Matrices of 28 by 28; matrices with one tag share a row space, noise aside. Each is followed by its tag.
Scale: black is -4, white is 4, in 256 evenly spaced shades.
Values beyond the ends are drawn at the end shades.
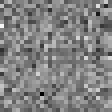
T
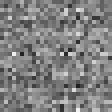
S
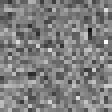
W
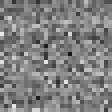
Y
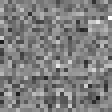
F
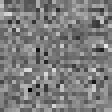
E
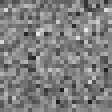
W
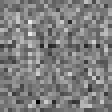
W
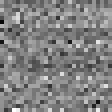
T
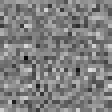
E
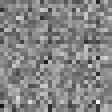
T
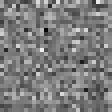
E
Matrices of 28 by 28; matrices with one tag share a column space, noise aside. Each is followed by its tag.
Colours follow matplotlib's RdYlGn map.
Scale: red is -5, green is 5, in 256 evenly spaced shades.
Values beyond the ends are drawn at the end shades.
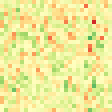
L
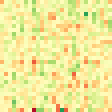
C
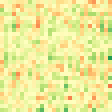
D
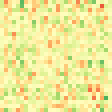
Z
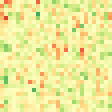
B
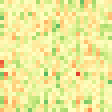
C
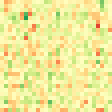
C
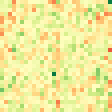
B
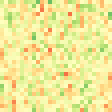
B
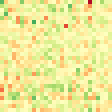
Z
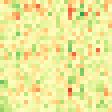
B
